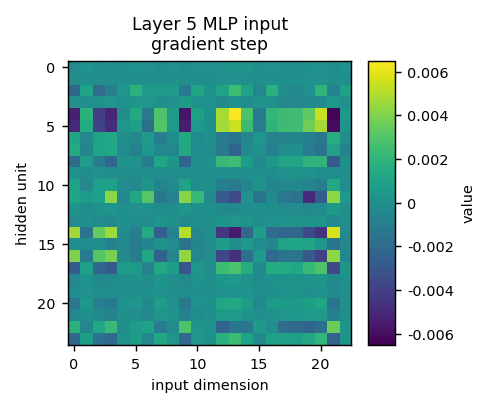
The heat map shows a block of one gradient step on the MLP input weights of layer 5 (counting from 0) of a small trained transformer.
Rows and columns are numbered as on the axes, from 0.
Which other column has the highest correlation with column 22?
5
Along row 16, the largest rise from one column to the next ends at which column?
21
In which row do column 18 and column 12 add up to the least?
14
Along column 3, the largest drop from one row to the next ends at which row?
17
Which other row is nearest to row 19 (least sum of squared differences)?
1
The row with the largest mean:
4
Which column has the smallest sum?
0
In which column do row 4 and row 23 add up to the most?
13
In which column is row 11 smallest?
19
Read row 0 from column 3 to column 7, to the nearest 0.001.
0 0 0 0 0
